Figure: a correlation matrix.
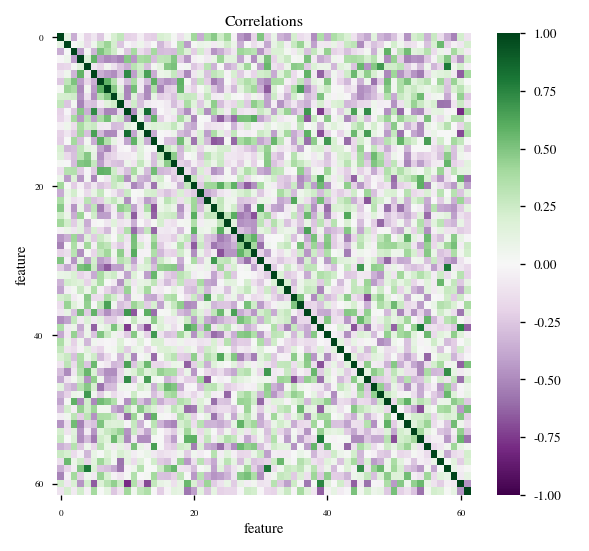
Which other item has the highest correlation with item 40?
14
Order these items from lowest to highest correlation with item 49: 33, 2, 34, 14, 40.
34, 33, 14, 40, 2
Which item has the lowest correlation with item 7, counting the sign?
31
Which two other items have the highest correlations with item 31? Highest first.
58, 45
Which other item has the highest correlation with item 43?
24
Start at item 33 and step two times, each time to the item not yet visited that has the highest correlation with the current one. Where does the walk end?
1
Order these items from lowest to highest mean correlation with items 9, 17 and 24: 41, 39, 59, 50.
59, 50, 41, 39
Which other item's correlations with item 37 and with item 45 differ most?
26
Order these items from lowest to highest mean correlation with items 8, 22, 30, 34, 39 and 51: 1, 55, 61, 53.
61, 55, 1, 53
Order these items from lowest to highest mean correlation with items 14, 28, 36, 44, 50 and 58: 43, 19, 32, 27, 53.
19, 53, 43, 32, 27
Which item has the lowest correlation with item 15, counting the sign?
7
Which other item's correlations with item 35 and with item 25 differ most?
48
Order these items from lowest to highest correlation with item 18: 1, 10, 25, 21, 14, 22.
10, 22, 25, 21, 1, 14
